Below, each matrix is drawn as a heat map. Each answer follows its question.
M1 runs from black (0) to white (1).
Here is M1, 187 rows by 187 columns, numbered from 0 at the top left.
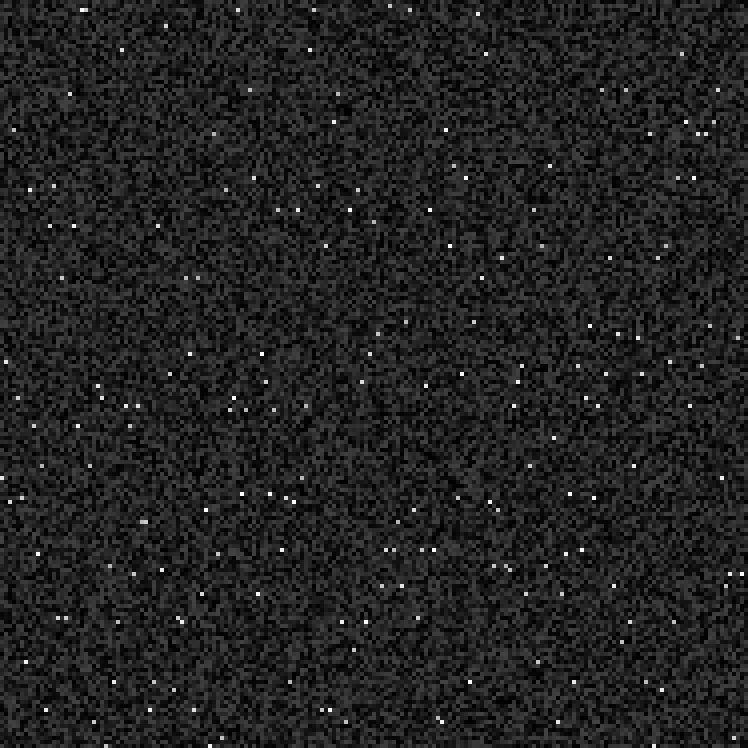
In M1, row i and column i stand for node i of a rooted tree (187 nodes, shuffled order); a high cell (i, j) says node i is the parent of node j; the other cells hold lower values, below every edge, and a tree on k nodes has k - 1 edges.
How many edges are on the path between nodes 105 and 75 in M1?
7
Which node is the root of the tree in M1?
186
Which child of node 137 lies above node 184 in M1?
96
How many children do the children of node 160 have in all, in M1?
6
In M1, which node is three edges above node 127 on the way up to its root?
141
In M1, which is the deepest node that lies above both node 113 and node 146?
41
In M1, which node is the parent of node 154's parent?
30
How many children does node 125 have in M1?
3
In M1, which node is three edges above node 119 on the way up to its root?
106
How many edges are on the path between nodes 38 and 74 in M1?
6
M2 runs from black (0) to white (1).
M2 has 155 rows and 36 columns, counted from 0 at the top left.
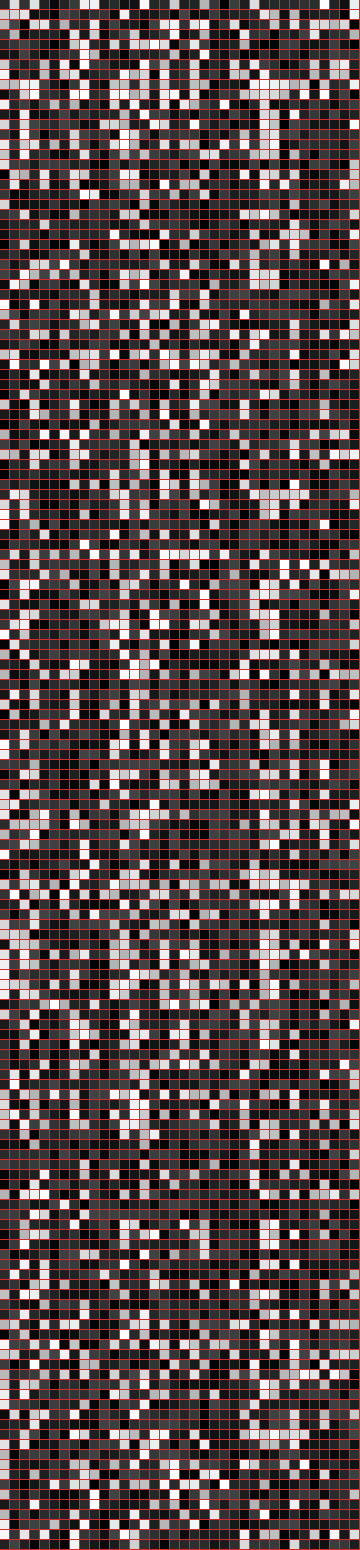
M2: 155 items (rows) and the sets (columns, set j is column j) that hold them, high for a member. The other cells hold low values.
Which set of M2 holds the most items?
26
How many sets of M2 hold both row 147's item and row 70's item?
4
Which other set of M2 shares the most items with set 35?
1
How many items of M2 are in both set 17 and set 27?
2
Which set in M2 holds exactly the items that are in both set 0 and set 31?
33
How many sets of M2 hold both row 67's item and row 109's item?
8
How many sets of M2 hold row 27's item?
11
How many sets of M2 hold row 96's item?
11
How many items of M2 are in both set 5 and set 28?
2
